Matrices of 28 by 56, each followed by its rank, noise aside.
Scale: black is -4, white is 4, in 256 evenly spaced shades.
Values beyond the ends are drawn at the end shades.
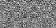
eight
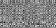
four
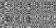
three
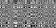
two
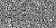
six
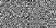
six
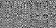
six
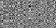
four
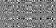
three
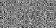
six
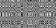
two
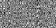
six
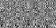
six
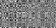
three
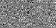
eight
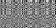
two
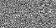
eight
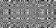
two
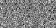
eight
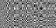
two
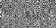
six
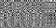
three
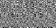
six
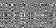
three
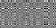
two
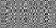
two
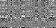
four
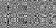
three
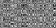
three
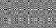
two
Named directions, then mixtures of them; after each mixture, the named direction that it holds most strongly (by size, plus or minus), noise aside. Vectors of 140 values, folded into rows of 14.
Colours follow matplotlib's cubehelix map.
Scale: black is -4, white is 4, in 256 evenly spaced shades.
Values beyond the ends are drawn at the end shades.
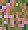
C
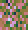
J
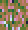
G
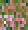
C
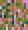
C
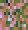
J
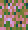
J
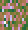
G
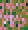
C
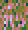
C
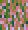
C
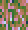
G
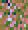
J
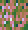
C
